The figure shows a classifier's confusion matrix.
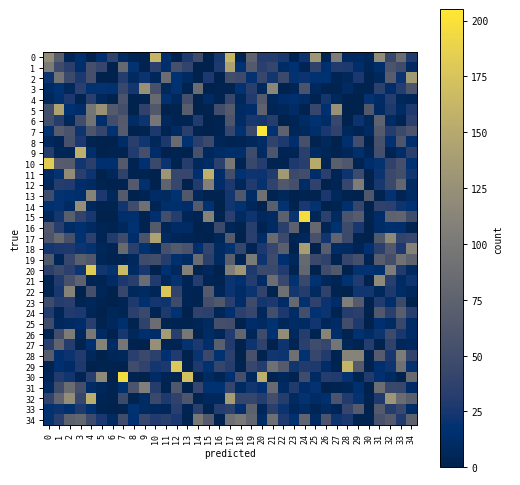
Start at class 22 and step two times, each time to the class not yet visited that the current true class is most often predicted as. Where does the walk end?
15
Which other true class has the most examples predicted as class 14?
34
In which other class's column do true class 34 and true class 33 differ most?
18
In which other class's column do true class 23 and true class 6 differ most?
28
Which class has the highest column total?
17
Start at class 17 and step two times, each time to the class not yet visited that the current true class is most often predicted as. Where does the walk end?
0
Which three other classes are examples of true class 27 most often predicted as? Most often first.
10, 5, 7
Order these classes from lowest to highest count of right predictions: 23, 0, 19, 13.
13, 23, 19, 0
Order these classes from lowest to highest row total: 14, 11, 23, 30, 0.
14, 23, 30, 11, 0
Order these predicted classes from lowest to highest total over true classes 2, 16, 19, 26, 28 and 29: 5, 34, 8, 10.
5, 8, 10, 34
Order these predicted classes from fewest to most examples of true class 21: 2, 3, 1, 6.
6, 1, 2, 3
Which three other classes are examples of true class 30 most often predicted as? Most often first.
7, 13, 20
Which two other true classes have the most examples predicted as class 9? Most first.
3, 31
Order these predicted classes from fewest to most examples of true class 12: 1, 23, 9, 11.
9, 1, 23, 11
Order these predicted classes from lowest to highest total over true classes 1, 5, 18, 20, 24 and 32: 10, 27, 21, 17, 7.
10, 21, 27, 7, 17
